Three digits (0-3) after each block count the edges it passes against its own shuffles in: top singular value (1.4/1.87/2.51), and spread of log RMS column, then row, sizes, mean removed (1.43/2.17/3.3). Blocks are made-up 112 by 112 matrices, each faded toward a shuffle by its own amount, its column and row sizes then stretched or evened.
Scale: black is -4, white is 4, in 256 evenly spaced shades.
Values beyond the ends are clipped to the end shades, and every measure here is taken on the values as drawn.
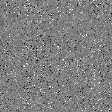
1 1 1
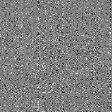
2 2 2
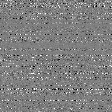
0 0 3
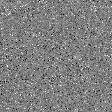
0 0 1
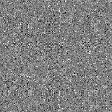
2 1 1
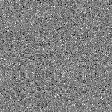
2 0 0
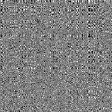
3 2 2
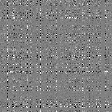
1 3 3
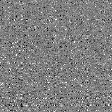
2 1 2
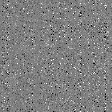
0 2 1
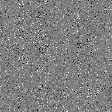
0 2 0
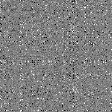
1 2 2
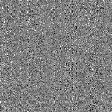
2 2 0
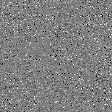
0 1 1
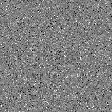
2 0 0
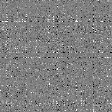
1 2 2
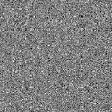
2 1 1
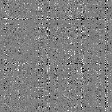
2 3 2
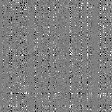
2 3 2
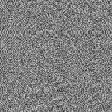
3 0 0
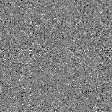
2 1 1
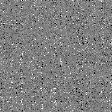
0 2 1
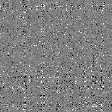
2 2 2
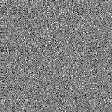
2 0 1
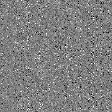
1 2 0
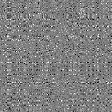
3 1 2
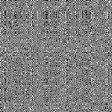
3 2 1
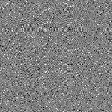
3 0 1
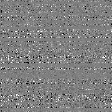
0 2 3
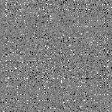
2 2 2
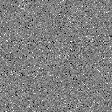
2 0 1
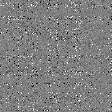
0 2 2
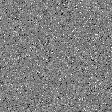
1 0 0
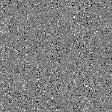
0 2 1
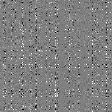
2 3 2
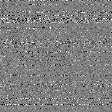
1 0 3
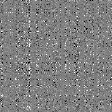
2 3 2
